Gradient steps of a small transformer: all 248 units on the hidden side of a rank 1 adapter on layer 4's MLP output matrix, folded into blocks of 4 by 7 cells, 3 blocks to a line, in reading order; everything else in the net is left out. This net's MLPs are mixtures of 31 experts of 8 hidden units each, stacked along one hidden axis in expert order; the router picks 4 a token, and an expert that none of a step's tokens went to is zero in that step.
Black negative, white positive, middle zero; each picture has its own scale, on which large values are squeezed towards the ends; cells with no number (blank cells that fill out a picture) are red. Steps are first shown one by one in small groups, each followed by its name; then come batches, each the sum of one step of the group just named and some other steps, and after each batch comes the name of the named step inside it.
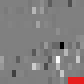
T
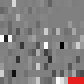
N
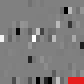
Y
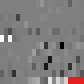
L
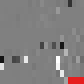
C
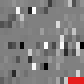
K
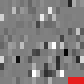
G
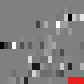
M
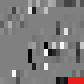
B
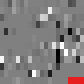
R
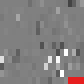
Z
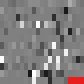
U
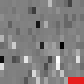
C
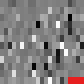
R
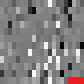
U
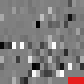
G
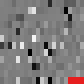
Y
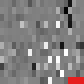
Z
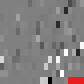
Z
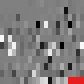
L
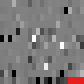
Y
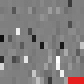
C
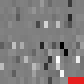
T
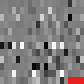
G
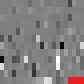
C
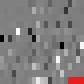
T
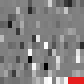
K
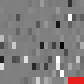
C
